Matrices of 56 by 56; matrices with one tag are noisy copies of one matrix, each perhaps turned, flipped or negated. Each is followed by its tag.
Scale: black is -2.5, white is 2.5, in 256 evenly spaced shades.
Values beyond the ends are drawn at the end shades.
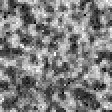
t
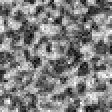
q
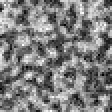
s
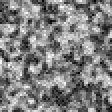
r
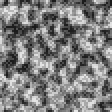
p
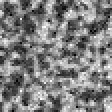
t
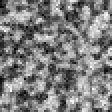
t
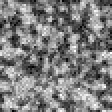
t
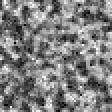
t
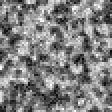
r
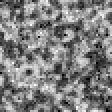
r
